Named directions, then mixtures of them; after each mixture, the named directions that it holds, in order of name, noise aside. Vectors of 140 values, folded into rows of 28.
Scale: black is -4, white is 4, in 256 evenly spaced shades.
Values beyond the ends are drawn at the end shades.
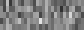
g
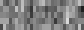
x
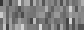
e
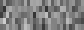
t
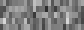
t, x.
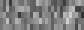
g, x.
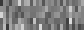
e.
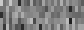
e.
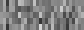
e, g.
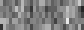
x.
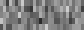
g, x.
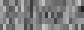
t, x.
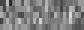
e, g.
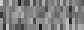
e.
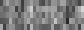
x.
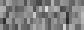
t, x.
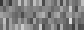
e, t.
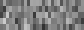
t.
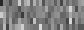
e.
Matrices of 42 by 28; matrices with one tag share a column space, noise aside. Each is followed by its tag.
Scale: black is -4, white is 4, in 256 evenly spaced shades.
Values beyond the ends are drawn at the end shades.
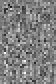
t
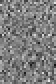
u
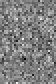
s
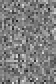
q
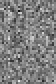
q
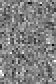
t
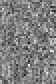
t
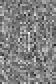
s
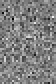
s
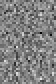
u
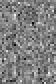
t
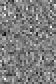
u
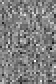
t
